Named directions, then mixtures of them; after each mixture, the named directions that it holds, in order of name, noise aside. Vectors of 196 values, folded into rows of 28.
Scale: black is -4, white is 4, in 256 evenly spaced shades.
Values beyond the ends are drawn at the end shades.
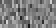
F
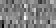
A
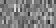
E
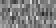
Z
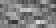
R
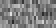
R, Z.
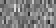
E.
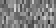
E.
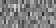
E, Z.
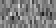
F, Z.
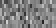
F.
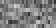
E, R.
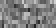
A, E, R.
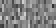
A, F, R.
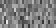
E, F.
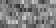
A, R, Z.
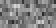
E, R, Z.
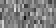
A, E.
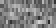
A, E, R.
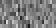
F.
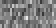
A, F, Z.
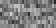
E, R, Z.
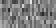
Z.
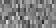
F.
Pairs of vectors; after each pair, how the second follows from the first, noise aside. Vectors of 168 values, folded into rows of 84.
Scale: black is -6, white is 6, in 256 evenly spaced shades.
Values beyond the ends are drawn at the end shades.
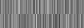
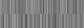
wrapped around, negated, shrunk.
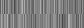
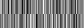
wrapped around, negated, scaled up.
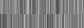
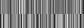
wrapped around, negated, scaled up.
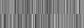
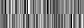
wrapped around, negated, scaled up.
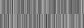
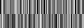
reversed, scaled up.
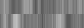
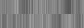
reversed, negated, shrunk.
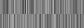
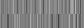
reversed, partly zeroed.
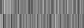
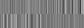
reversed, partly zeroed.
